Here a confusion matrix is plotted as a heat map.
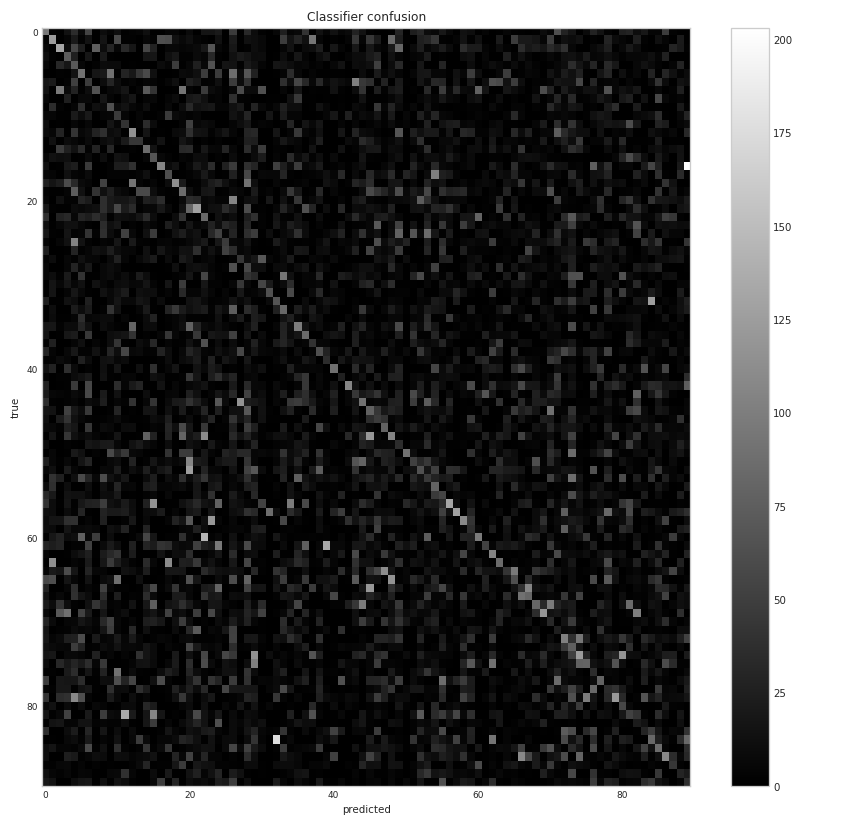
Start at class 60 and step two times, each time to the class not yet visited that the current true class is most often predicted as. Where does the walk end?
73
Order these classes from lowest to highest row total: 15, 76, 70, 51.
15, 76, 70, 51
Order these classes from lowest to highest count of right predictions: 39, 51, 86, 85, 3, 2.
39, 51, 3, 85, 86, 2
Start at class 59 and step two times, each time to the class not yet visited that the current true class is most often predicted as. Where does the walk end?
74
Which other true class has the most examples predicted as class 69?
7
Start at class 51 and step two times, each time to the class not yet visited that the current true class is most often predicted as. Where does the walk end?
26
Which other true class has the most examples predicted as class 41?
77
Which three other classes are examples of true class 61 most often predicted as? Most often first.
39, 24, 36
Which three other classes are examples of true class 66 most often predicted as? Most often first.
45, 67, 24
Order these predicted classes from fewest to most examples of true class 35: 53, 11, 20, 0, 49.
11, 0, 53, 49, 20
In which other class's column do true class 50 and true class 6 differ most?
43
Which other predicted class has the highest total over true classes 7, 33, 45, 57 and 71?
78
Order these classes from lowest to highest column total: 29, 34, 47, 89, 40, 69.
40, 69, 47, 34, 89, 29
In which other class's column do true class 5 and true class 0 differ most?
9
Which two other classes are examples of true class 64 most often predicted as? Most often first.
47, 65
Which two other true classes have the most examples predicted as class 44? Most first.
68, 51
